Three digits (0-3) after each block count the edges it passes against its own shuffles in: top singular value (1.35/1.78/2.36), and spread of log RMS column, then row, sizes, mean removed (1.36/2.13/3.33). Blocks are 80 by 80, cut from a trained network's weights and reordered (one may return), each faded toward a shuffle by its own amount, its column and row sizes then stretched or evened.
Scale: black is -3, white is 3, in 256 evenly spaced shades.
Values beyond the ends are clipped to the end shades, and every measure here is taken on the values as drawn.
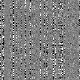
2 3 1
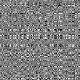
3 2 3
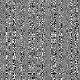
2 3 1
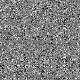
0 1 2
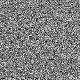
1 0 1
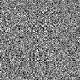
2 1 1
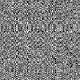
3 2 1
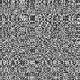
3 0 2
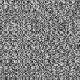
3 0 1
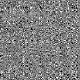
2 2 2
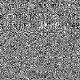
2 1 2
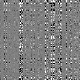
3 3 2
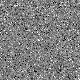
0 0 1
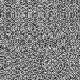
3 0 0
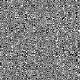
2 2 2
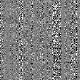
2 3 1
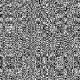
3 2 0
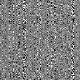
2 3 1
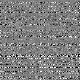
0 1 3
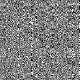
2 2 0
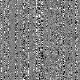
1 3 0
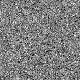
1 0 0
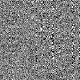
2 2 0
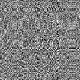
3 1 1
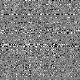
1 1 3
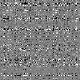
2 2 3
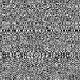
3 0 2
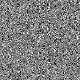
0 2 0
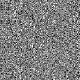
2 2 0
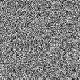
2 0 0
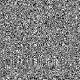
2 1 1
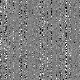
1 3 0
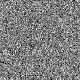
1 0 1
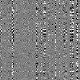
3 3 2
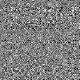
1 2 2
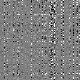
2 3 2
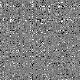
1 2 2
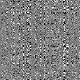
2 3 2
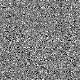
0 1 2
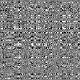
3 2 3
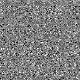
0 1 2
